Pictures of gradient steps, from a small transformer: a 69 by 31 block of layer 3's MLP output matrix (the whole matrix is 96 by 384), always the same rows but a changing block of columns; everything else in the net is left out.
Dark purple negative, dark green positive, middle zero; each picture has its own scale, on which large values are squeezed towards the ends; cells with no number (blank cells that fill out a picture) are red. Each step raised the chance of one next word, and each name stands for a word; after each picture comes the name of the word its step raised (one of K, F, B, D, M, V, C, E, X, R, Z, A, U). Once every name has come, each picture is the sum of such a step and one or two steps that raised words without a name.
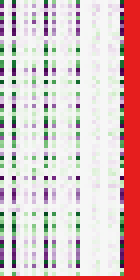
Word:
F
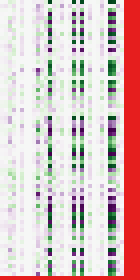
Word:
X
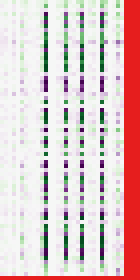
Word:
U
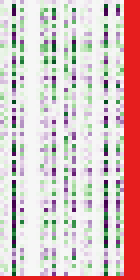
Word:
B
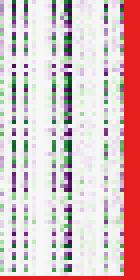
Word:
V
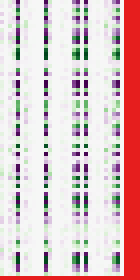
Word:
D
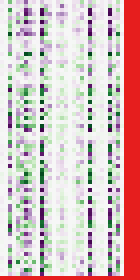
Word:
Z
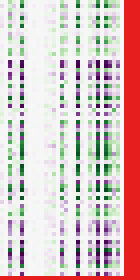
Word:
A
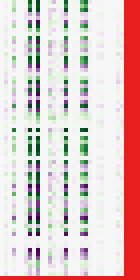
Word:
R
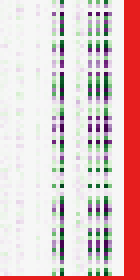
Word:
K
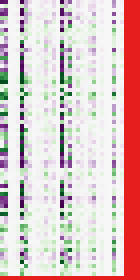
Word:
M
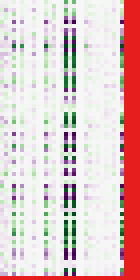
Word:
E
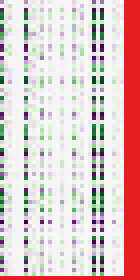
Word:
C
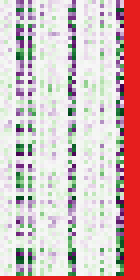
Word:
D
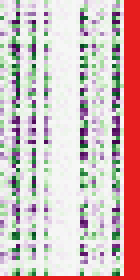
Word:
K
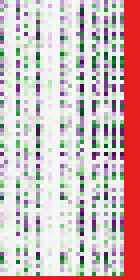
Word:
D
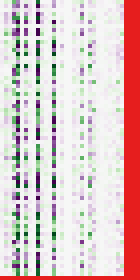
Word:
F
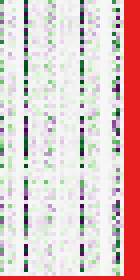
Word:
X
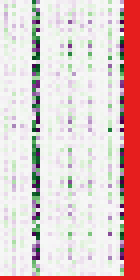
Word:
R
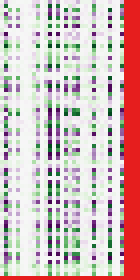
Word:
B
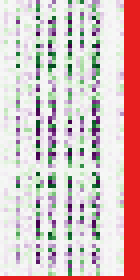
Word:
X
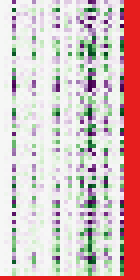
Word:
D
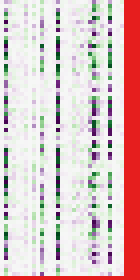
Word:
E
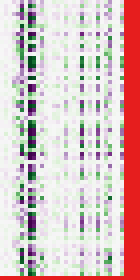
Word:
D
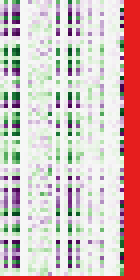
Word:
F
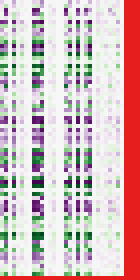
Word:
B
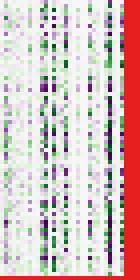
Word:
E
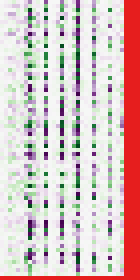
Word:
D
